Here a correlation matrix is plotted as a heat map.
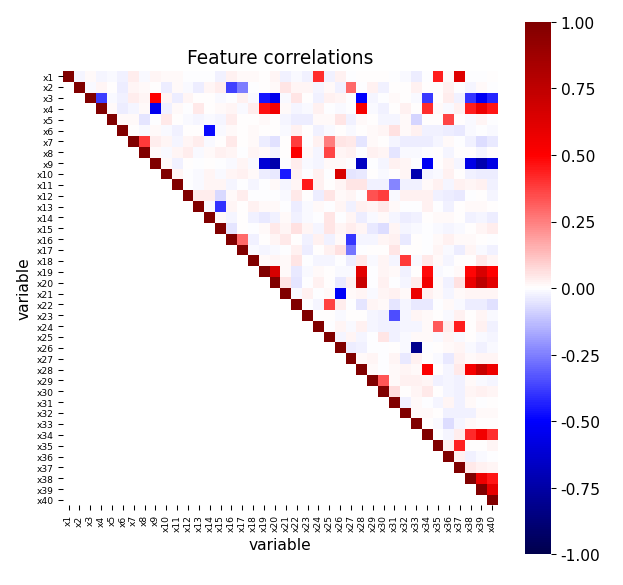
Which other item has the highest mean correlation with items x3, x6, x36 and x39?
x5
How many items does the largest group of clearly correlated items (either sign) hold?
10
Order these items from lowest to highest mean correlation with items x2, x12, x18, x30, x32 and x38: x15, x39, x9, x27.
x9, x15, x27, x39
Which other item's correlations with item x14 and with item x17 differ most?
x6
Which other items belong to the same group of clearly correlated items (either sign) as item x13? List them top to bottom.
x15
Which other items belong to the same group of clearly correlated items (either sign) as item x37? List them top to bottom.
x1, x24, x35
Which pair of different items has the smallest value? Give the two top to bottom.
x26, x33
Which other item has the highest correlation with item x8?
x22
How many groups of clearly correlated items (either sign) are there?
11
